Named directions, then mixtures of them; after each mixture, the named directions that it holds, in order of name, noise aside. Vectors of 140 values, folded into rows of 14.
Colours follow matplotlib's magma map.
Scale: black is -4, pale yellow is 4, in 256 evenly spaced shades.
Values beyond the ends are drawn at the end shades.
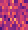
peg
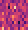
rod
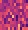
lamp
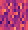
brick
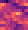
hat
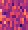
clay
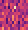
rod.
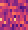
clay, hat, peg.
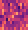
brick, hat, rod.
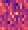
brick, hat, lamp.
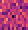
clay, lamp, rod.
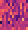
brick, clay, lamp.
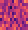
peg.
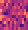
clay.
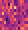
brick, peg, rod.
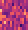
clay.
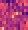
brick, hat, rod.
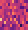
clay, peg.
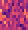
clay.
